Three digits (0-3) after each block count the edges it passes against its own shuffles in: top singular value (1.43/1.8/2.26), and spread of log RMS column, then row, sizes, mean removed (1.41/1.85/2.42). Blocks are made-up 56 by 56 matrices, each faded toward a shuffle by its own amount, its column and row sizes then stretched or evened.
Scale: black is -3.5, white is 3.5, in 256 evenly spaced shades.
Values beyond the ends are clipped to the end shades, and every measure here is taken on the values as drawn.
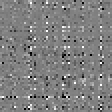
2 3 3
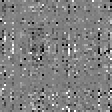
2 3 3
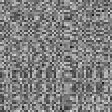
3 0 1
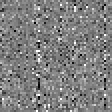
2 3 1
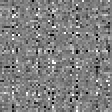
2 3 2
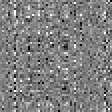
3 3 0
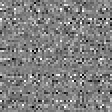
1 1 3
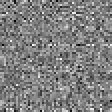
2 1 2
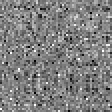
2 0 1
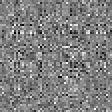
3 2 2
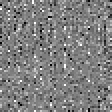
1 3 0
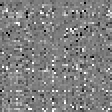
1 2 2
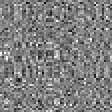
3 0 1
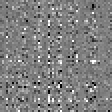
2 3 2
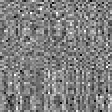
3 0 0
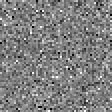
1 0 0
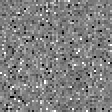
0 1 0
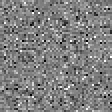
2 1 1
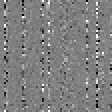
1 3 0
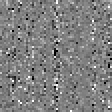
0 3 0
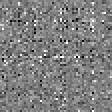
1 2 2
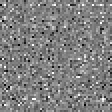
0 1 2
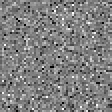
1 1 0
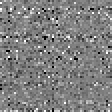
1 1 3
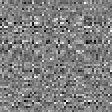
3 0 3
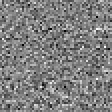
2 0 1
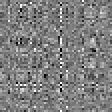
3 3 2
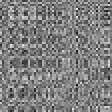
3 3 1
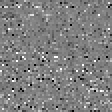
0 0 2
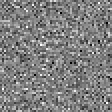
2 0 0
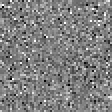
0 1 0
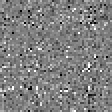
1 2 2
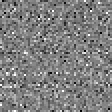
1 1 2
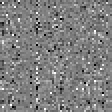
1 3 0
